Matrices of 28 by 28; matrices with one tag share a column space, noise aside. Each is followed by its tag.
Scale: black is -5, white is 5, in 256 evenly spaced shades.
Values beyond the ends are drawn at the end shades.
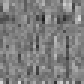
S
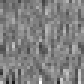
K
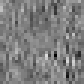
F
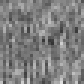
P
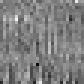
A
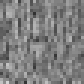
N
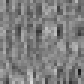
K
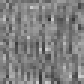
A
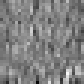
K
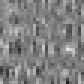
K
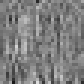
A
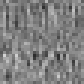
F
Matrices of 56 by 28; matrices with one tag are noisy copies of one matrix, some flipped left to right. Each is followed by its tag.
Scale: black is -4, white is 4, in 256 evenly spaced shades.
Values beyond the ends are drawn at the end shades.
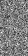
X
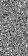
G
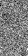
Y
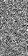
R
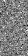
R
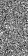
X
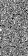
R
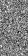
G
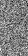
Y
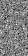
X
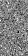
G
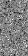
G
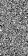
R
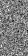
G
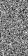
X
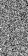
Y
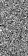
R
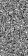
X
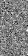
R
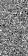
R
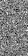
R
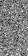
Y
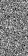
X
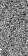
Y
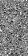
R
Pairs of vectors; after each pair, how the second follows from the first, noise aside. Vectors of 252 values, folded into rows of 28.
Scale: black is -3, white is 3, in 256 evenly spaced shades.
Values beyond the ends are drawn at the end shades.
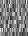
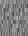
reversed, negated, shrunk.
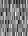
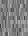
wrapped around, negated, shrunk.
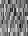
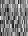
reversed.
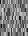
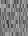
wrapped around, shrunk.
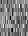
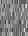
wrapped around, negated, shrunk.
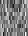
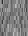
reversed, negated, shrunk.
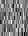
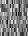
wrapped around.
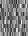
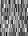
wrapped around.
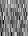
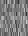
wrapped around, shrunk.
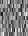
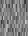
reversed, negated, shrunk.
